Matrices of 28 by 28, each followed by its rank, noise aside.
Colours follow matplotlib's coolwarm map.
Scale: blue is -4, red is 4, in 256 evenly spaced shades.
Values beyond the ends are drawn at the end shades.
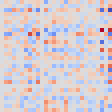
three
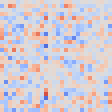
six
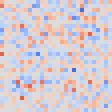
six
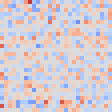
six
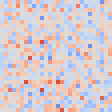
eight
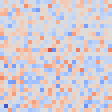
eight
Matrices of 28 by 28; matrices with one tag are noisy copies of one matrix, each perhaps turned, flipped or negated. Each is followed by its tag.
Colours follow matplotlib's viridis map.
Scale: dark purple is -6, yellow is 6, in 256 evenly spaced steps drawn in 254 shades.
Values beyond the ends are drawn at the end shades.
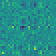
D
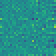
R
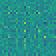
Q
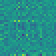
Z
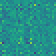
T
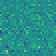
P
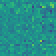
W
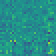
W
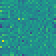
R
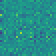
Z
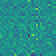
Z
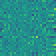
R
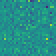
P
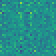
T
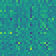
Q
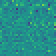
P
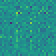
Q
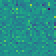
P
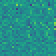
P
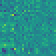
W
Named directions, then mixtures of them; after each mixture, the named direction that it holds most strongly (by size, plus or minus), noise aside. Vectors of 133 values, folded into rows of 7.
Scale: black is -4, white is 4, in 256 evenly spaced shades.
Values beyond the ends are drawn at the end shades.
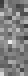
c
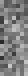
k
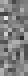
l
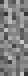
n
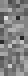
k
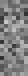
k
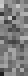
c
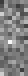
c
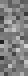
k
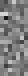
l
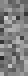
k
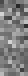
c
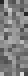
n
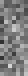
k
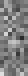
l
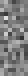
l
